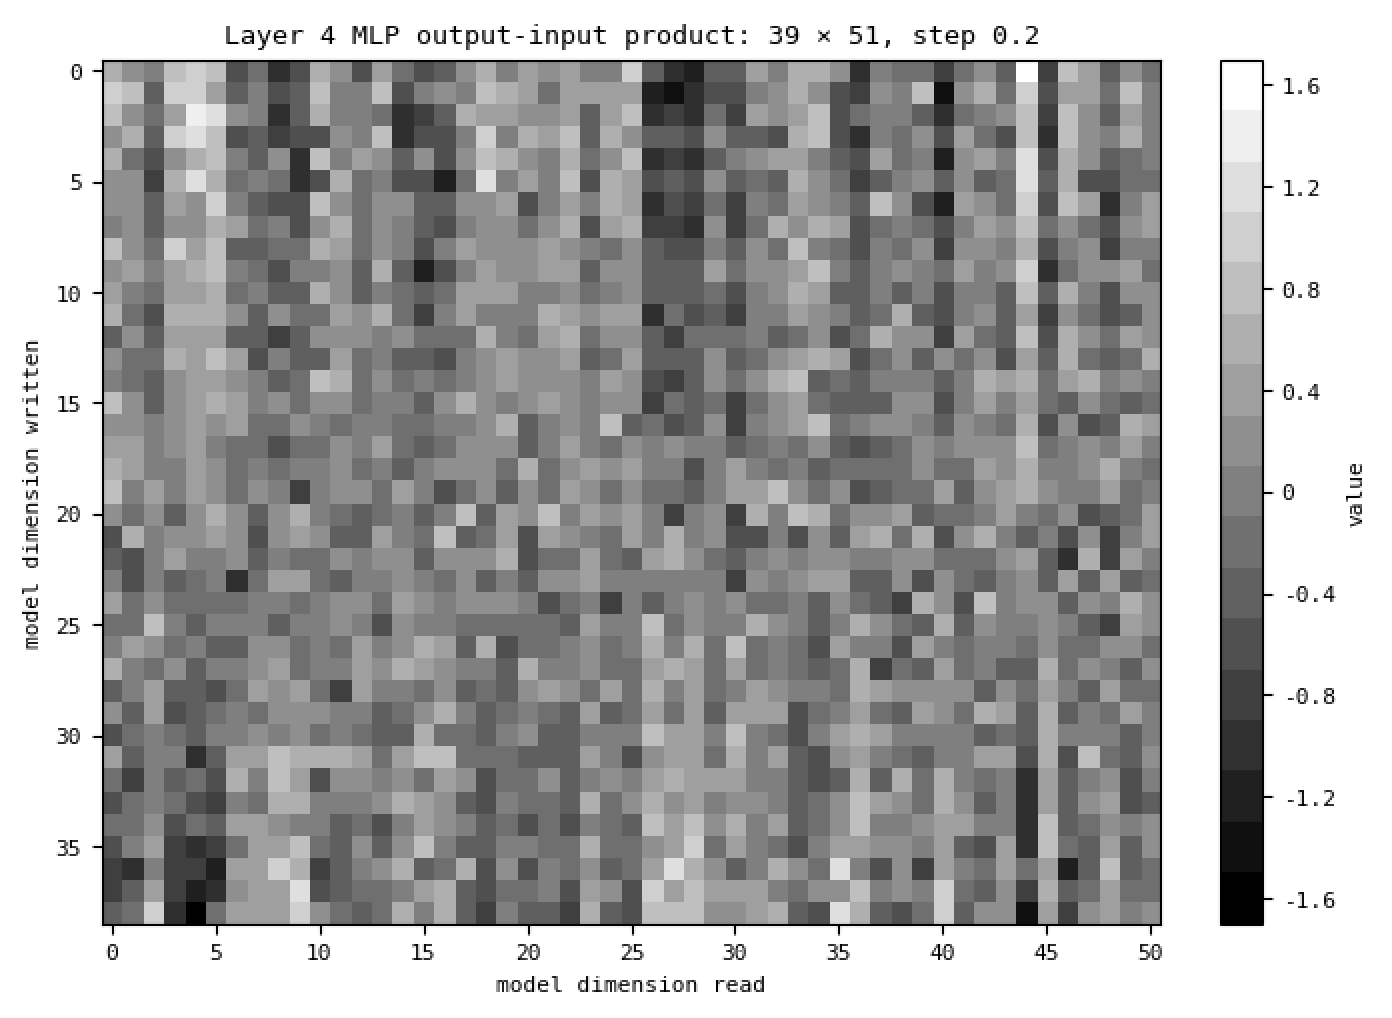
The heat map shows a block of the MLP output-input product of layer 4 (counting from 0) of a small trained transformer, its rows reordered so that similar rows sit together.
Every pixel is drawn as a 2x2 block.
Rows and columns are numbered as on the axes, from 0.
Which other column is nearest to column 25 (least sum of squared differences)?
22
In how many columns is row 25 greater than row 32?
20
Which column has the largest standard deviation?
44
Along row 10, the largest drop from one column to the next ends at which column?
45
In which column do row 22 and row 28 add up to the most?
26
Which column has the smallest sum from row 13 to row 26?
30
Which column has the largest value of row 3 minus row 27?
4
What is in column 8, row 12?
-0.8
